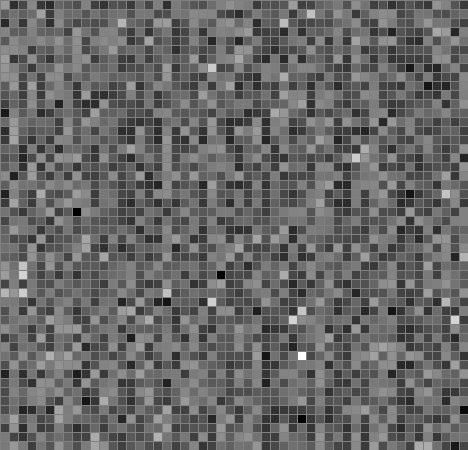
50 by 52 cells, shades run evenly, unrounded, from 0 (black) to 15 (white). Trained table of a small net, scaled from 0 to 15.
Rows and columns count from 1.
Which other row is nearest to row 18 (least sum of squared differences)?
46
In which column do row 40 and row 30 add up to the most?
34
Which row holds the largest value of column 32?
3
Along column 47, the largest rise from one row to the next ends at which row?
50
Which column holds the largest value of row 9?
32
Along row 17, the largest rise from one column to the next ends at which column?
41
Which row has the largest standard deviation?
40
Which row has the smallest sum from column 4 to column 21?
1
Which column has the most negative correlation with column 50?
17
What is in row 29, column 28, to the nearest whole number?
8
